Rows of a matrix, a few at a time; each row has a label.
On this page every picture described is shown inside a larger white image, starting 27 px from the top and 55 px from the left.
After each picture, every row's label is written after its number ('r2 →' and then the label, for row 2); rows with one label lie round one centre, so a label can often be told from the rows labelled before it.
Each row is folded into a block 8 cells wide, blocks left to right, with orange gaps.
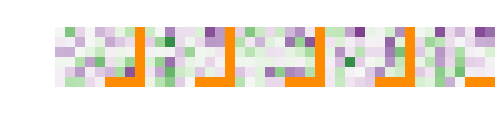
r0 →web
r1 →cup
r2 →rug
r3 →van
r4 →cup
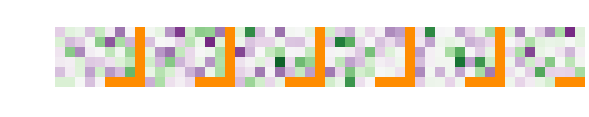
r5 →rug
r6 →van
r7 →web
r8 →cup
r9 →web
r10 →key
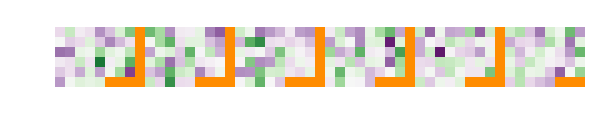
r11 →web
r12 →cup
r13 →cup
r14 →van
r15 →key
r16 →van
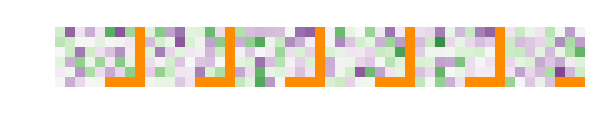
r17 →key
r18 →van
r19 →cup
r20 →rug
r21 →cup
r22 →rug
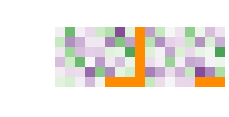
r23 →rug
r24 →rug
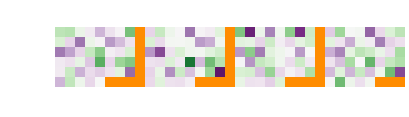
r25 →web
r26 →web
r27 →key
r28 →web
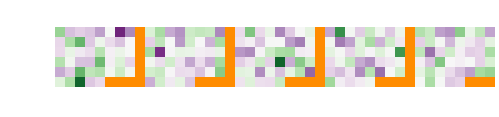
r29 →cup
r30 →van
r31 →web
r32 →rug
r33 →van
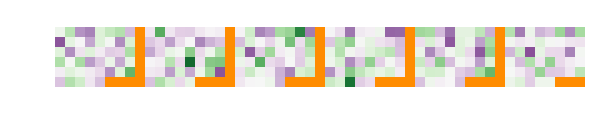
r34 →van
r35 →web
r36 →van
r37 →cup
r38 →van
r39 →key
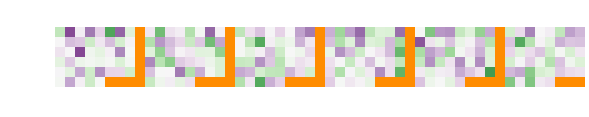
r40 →key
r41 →rug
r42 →cup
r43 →van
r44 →van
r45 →cup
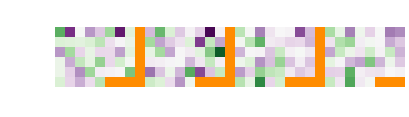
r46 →key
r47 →rug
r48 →cup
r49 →cup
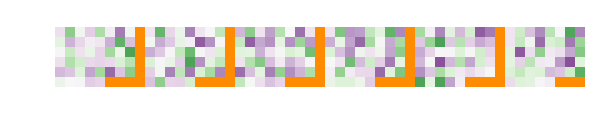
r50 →rug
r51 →web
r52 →rug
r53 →van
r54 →cup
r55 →van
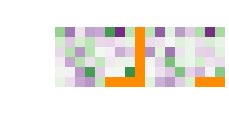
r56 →key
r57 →key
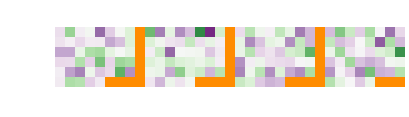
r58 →web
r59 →key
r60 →rug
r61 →rug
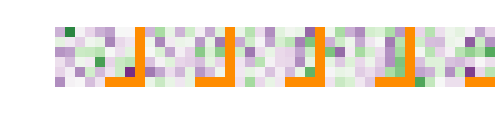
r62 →web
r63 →rug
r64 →van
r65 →van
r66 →rug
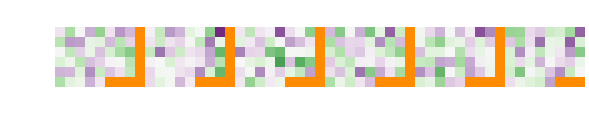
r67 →rug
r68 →van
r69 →web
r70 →rug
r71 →cup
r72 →van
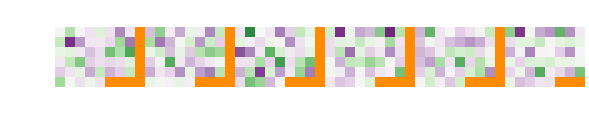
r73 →rug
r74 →rug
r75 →web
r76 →key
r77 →web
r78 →key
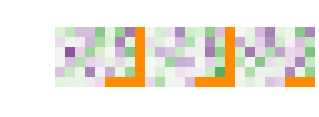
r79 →van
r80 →van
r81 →van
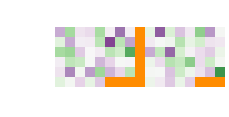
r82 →rug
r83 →key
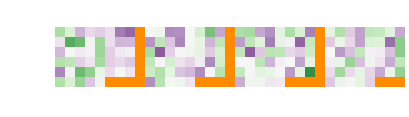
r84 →cup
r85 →van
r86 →van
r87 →van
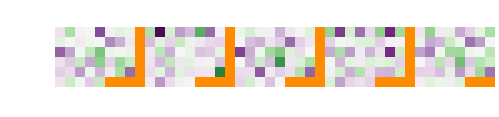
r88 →web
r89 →key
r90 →web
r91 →key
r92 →web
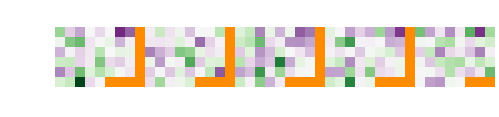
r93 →cup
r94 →web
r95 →cup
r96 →cup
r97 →key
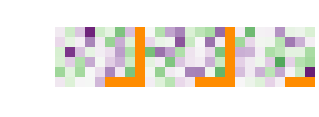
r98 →van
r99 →van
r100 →web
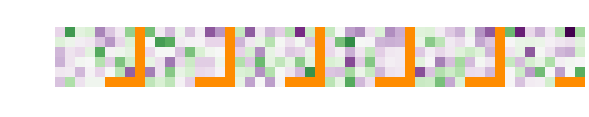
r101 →web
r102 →cup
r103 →key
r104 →cup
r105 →cup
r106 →key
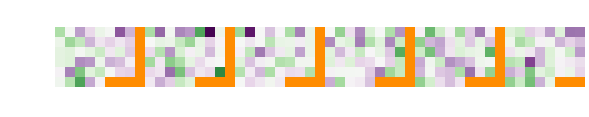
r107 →cup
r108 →key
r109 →key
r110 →van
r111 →rug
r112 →cup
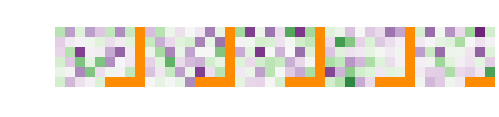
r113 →key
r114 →rug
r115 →key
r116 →cup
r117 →key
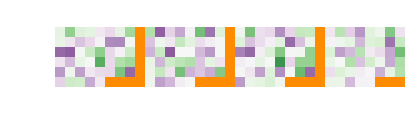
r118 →web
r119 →key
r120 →web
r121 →van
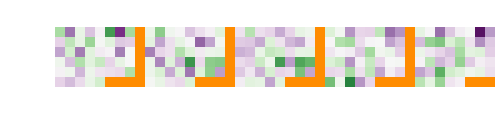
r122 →key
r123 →web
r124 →web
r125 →cup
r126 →cup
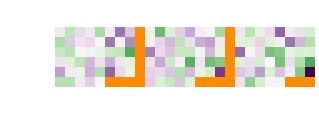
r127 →rug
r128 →web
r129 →web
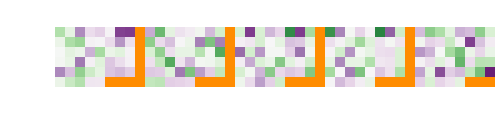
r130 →cup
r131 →rug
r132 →key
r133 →key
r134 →web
